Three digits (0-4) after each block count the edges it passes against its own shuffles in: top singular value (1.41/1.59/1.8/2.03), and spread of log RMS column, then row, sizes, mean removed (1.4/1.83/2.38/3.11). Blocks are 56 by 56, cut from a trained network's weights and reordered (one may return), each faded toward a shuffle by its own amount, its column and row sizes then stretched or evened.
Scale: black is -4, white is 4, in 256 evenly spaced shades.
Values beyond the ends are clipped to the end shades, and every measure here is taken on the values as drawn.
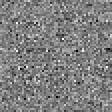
2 0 2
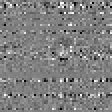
3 2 4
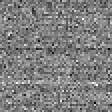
1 0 0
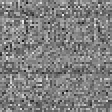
1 1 1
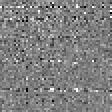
0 2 3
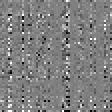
3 4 3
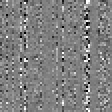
2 4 0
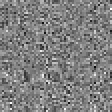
3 3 0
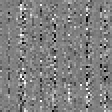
0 4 0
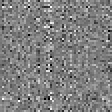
3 3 2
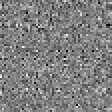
1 1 2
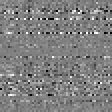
3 0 4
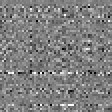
3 1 4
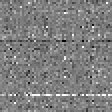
3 1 2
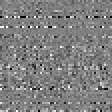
3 0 4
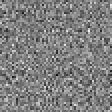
4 2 1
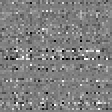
1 2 4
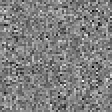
2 2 0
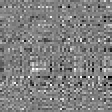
4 2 4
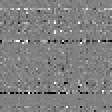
3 1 3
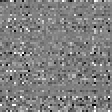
2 2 4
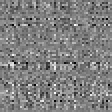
4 1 4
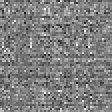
2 2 0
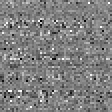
0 0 3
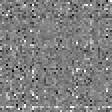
0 2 1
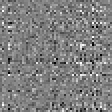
3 3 3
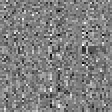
3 3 0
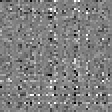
2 3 3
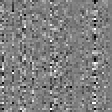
4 4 1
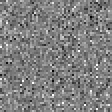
0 2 0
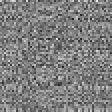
4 0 2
